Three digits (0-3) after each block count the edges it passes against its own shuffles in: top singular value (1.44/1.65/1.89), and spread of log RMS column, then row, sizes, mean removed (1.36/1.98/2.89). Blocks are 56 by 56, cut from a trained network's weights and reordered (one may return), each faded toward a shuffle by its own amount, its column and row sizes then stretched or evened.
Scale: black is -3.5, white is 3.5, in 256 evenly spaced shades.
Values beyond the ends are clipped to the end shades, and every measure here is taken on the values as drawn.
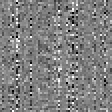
1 3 0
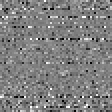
0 0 3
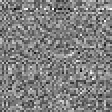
3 0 1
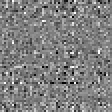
1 2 2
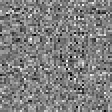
1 1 1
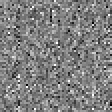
0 2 0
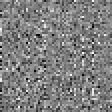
2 2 1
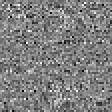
2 0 2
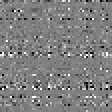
1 2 3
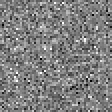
0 1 0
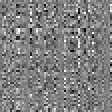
3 3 1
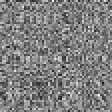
3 0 1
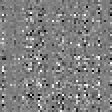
0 3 2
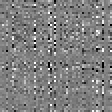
2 3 2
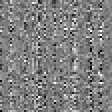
3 3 0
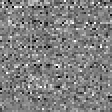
2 0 2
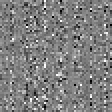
0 3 0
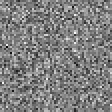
2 0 0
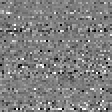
0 0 3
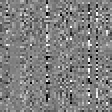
3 3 1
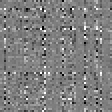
2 3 2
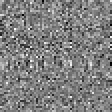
2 1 1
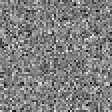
1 0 1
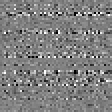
3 1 3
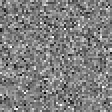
0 1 0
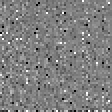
0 2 0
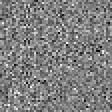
2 0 0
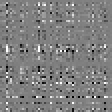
3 3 3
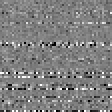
2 0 3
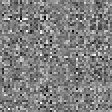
2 2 2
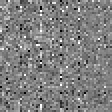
1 2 1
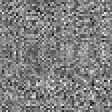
2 1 1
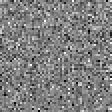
0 1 0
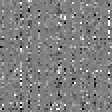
0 3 2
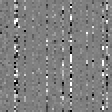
3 3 0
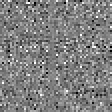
1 2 1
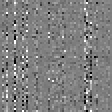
2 3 1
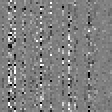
2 3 0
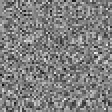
3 0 1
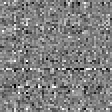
2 1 2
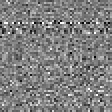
3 0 2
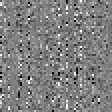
0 3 0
